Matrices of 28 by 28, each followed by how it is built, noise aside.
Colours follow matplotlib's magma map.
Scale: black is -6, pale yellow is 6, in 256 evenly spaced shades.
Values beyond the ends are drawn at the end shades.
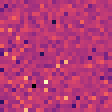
sparse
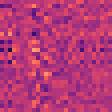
low rank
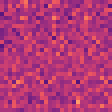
repeating columns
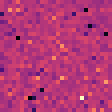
sparse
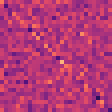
diagonal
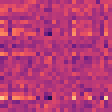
low rank
